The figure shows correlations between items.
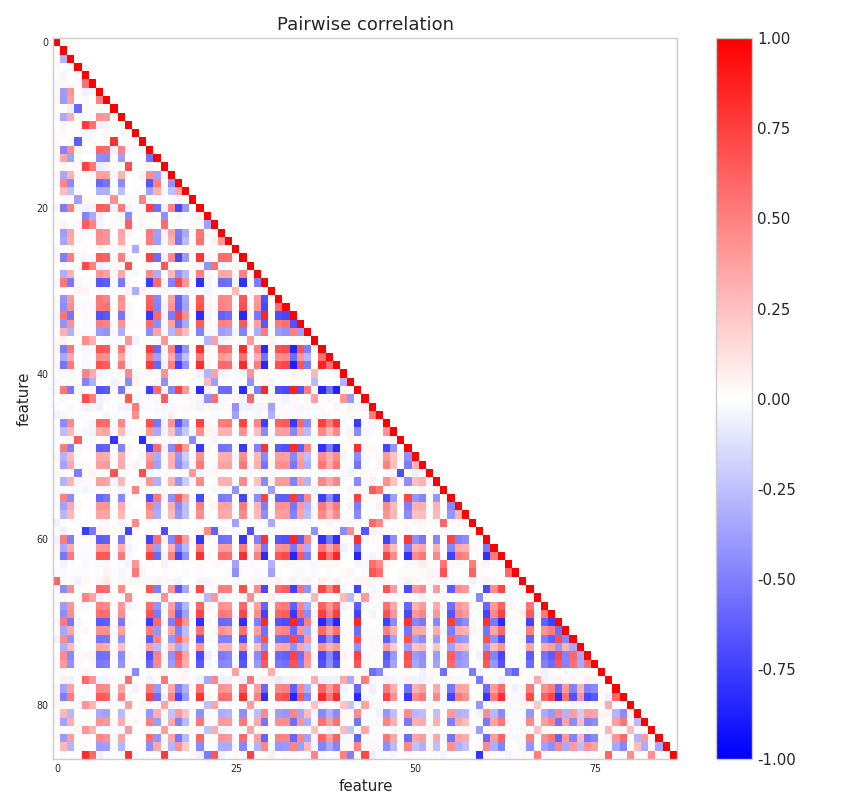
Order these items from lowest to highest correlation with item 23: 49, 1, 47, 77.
49, 1, 77, 47
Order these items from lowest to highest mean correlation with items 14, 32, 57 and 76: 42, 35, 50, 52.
42, 35, 52, 50
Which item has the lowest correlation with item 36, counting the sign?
59
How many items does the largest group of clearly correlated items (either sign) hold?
52
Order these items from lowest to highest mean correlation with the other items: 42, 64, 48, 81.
42, 81, 48, 64
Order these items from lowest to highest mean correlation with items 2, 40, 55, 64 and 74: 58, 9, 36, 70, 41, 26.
26, 9, 41, 36, 58, 70
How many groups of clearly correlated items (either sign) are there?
5
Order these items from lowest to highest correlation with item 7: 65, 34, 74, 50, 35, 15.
74, 35, 15, 65, 50, 34
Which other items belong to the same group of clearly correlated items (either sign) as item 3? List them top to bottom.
8, 12, 19, 48, 52
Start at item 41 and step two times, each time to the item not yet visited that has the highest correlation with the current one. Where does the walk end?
21
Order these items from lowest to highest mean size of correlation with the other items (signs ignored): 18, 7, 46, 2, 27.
27, 18, 2, 7, 46
